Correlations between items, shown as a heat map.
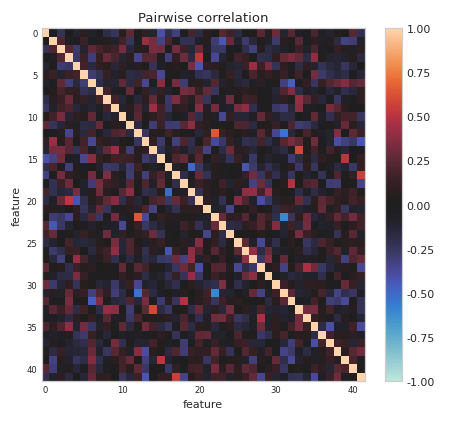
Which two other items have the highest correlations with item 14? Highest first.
33, 9
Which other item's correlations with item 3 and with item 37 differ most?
35
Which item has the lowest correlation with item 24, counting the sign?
21
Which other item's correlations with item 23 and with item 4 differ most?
30
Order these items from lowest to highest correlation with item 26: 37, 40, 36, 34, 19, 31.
34, 31, 36, 37, 40, 19
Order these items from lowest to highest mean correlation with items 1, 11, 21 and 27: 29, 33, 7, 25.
33, 25, 29, 7
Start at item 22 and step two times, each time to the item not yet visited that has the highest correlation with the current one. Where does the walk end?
38
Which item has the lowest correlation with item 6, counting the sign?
32
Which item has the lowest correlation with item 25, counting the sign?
28
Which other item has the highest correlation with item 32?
18
